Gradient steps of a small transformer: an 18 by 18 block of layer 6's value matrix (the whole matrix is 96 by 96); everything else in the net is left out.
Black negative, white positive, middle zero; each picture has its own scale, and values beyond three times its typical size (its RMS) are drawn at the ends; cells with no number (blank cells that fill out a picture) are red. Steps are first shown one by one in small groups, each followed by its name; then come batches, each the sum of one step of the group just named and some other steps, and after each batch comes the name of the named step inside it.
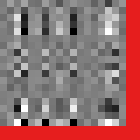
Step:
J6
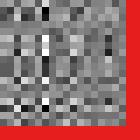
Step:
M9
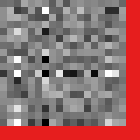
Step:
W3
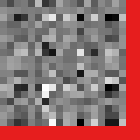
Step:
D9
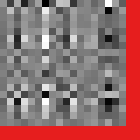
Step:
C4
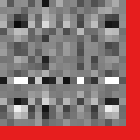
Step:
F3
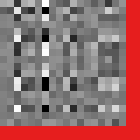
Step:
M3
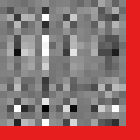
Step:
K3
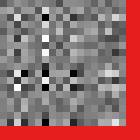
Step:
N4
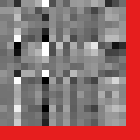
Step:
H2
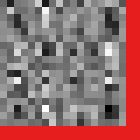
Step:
D9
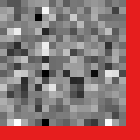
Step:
W3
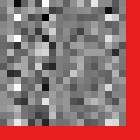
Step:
H2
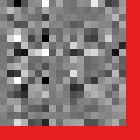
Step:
H2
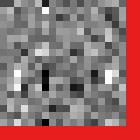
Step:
N4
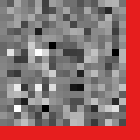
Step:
K3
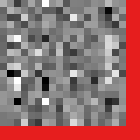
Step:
M3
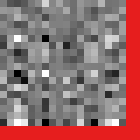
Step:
H2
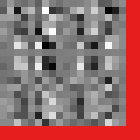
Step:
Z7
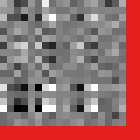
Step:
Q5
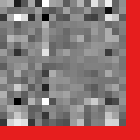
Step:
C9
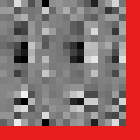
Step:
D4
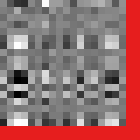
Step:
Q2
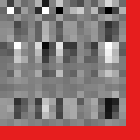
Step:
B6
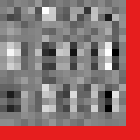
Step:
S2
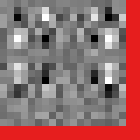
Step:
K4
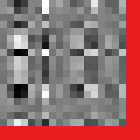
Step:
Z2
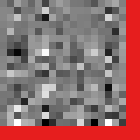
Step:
D4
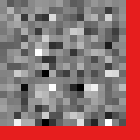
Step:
Q5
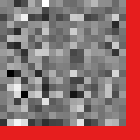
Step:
C9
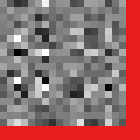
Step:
Z2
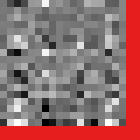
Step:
Q2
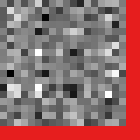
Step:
B6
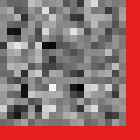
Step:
Q5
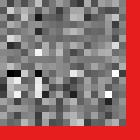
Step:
B6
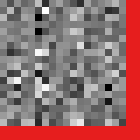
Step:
B6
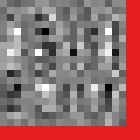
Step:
S2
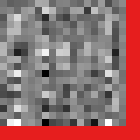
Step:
S2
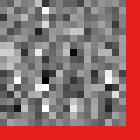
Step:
S2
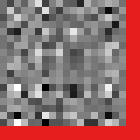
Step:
B6
